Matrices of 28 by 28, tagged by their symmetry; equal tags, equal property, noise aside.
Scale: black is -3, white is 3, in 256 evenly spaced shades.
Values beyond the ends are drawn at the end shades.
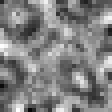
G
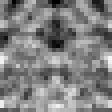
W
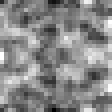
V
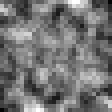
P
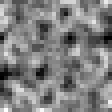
P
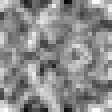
V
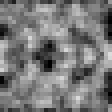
V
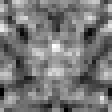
W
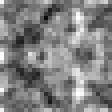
V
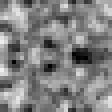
V
